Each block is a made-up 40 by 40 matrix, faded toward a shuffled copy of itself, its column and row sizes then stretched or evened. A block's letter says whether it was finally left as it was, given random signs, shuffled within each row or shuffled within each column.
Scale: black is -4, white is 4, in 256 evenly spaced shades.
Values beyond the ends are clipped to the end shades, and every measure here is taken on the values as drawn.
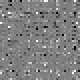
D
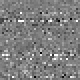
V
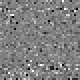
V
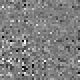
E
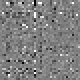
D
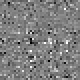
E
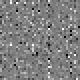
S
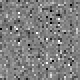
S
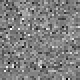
V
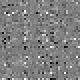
D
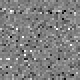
V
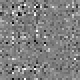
E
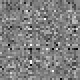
D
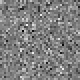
S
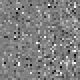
S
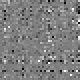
E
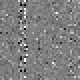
S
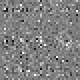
E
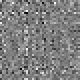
D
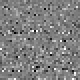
V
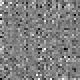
D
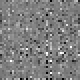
E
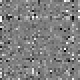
D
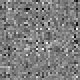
E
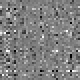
E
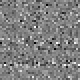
V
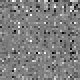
E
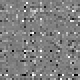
E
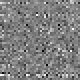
D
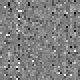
S
